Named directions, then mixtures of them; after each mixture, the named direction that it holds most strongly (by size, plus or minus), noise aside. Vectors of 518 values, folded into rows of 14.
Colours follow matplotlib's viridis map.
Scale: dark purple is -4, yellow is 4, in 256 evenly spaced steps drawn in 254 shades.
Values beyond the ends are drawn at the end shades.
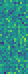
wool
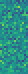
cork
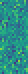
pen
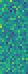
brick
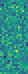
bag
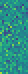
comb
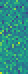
comb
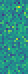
cork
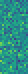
cork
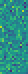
brick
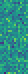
wool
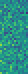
cork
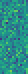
pen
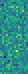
bag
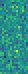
bag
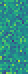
wool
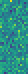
brick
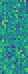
pen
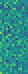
comb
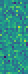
bag
